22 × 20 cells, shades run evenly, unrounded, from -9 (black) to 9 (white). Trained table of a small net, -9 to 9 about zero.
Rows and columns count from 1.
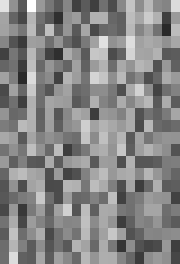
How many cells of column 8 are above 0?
16
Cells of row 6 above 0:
10
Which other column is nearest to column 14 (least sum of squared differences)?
19
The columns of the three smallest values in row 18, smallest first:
3, 1, 9
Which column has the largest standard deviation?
14
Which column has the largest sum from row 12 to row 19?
12
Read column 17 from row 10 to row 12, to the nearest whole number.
-1 4 -1
